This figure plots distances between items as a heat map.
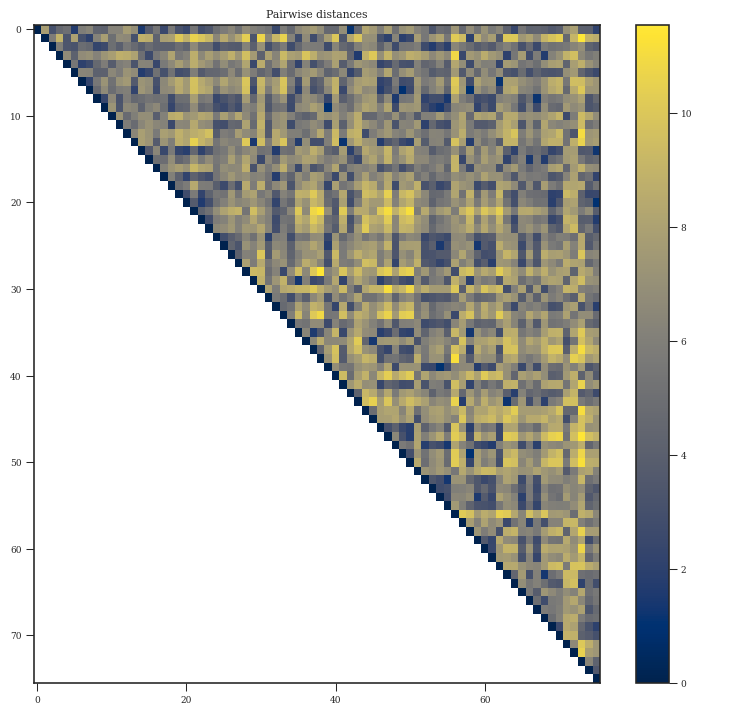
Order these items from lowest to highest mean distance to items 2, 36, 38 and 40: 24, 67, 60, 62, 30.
24, 67, 62, 60, 30
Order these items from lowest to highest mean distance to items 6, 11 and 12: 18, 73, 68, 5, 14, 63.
18, 5, 14, 68, 63, 73
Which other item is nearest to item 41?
13
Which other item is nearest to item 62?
6
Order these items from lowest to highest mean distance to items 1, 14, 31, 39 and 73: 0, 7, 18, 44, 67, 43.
0, 67, 18, 7, 43, 44
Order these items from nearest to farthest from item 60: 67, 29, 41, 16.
67, 41, 29, 16
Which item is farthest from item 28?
38
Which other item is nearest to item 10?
71
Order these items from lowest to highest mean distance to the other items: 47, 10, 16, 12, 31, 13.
31, 16, 13, 10, 12, 47
